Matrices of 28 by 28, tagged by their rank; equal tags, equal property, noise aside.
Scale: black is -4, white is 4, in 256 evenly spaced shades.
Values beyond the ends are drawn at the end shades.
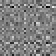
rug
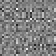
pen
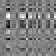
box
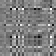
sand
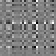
box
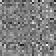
pen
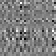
sand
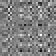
sand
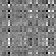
box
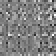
pen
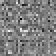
pen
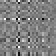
box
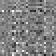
rug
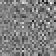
pen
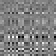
box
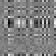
box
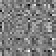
rug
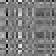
box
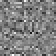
pen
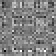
rug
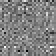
pen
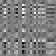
box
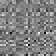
sand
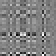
box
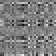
sand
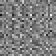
rug
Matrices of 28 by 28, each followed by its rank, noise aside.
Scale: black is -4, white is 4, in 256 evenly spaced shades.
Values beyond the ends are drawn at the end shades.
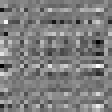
two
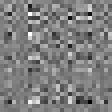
two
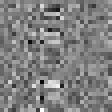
four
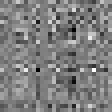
three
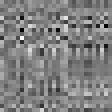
three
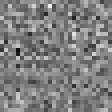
six
